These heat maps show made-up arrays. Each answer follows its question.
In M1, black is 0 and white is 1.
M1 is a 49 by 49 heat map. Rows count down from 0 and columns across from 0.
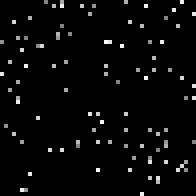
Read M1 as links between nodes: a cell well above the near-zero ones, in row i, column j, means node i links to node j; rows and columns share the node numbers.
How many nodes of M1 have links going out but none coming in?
5
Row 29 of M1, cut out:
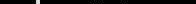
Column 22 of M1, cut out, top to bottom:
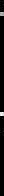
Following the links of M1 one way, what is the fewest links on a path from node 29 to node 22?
6
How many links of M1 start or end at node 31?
5
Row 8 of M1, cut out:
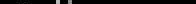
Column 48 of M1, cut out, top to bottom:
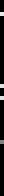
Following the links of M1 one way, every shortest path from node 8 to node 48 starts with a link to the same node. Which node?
node 17
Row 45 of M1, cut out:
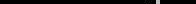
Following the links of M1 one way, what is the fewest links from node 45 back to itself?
7
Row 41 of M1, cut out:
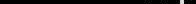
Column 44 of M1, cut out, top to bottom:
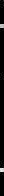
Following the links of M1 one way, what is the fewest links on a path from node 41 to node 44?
7
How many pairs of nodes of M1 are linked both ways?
4
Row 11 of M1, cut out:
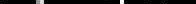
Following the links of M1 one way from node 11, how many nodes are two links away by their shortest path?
9
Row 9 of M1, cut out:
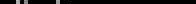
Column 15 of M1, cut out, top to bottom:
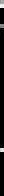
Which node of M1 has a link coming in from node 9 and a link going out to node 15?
node 6
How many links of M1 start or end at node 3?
4
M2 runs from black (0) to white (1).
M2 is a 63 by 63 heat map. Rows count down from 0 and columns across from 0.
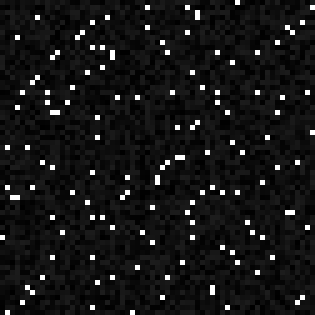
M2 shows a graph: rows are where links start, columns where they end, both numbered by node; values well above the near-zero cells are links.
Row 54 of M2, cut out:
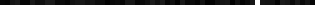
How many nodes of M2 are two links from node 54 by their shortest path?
2
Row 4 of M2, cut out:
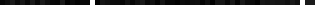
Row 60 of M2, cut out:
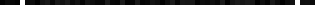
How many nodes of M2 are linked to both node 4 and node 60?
0
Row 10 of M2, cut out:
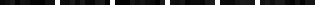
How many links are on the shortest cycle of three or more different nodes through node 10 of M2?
3
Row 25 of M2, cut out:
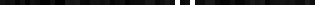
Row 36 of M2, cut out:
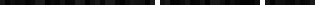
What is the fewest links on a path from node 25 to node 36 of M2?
3
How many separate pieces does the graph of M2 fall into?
7
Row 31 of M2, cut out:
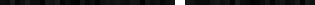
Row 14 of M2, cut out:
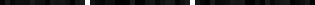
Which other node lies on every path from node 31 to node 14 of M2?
node 38
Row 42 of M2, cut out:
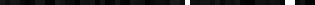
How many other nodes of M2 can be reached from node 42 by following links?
10
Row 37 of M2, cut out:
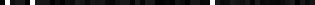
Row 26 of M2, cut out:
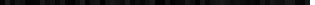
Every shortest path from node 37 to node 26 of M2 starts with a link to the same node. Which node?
node 1
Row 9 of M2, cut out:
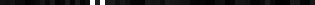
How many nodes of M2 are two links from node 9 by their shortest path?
6
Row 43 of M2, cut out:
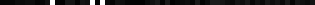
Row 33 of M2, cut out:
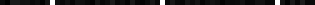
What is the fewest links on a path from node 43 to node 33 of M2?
2
